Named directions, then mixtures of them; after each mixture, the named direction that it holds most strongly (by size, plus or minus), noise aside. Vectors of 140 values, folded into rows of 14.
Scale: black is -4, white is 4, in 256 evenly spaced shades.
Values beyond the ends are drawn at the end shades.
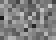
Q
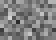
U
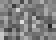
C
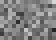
U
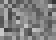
U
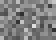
U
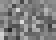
C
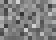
Q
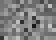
C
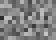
Q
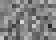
C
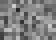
C
